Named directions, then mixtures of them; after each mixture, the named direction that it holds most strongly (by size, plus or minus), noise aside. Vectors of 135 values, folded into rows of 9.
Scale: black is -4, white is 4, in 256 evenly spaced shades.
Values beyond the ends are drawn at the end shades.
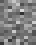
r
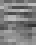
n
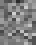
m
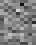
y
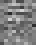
n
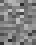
r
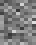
y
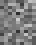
m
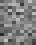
r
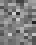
m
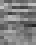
n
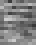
n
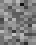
y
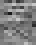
n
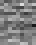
n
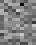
y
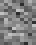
y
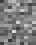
r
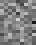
y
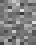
r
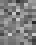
m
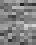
n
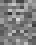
m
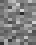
r
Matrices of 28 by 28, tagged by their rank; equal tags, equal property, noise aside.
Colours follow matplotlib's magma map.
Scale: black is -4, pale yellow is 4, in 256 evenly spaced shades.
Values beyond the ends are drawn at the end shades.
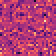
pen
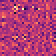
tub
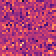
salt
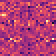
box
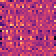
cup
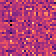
pen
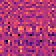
cup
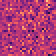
salt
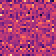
tub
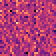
tub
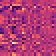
cup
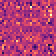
box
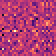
tub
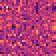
tub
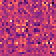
box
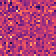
pen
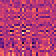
box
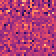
box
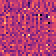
tub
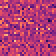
salt
